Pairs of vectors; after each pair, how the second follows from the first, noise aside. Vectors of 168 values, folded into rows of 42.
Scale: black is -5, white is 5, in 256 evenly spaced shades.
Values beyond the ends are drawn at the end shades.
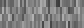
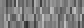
reversed.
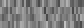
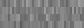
negated, shrunk.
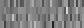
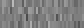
wrapped around, negated, shrunk.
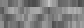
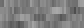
wrapped around, negated, shrunk.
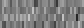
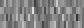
sign-scrambled.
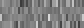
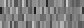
reversed, negated.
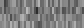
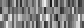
reversed, negated, scaled up.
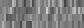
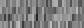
reversed, negated.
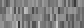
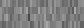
wrapped around, negated, shrunk.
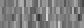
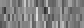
reversed.
